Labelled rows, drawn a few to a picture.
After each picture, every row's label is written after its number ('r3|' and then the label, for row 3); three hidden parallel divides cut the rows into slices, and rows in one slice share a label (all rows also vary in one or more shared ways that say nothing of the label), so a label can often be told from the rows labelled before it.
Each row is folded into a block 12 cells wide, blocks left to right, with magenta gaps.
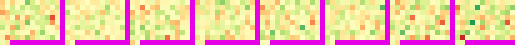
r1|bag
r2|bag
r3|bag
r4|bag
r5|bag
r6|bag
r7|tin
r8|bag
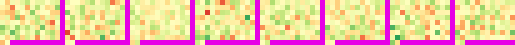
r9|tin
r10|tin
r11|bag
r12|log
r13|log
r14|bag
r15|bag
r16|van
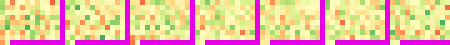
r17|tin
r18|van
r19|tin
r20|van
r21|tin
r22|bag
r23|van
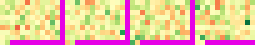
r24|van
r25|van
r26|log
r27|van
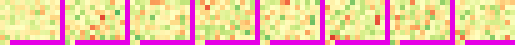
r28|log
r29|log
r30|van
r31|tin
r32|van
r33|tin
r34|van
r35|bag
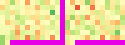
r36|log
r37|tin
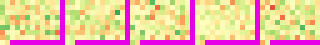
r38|tin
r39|log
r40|tin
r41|bag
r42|tin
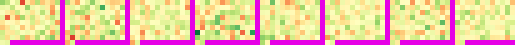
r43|van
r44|tin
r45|log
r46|van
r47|log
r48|log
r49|van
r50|bag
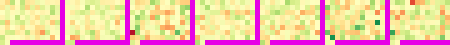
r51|bag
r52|bag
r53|tin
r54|log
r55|bag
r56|van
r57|van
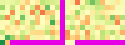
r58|van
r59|tin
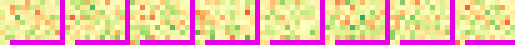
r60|bag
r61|van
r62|tin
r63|log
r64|tin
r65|tin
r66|van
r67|tin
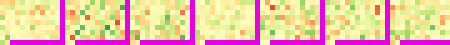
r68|log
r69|tin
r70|log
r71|log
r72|tin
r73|log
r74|bag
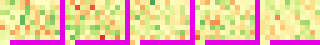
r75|van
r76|tin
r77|tin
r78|tin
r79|log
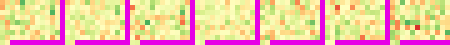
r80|bag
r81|bag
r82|bag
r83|log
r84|log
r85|bag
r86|van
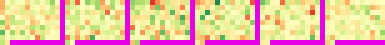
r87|log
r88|bag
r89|van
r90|tin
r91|log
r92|log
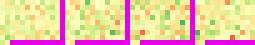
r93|bag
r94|tin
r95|van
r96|log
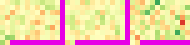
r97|log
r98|bag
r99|tin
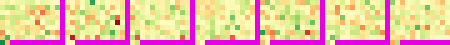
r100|log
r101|tin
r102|bag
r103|bag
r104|van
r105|bag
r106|tin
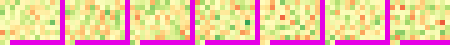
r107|log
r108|log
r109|log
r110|van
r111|tin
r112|van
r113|tin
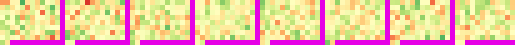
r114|tin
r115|van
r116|van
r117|bag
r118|bag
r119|log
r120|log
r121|log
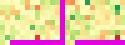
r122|log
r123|tin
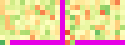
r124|log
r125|tin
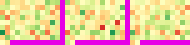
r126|van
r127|tin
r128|van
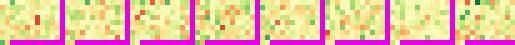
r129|log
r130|bag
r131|van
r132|van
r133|log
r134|bag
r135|log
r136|tin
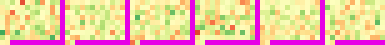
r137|van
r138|log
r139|bag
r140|tin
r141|log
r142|log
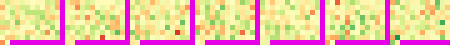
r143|log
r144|tin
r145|van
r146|van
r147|bag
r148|tin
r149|van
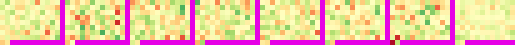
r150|log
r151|tin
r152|bag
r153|bag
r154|bag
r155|bag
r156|tin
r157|log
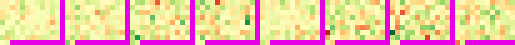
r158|bag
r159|log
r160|van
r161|van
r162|bag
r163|tin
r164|van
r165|bag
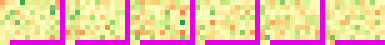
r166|bag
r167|bag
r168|van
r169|bag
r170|bag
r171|log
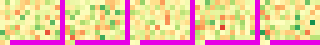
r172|van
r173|bag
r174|log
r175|van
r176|van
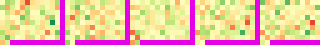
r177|van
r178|van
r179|bag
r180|tin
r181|tin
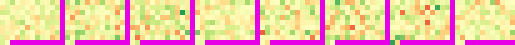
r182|log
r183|log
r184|log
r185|log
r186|tin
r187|van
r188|log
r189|log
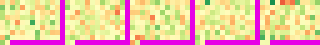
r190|log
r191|log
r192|tin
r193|log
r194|van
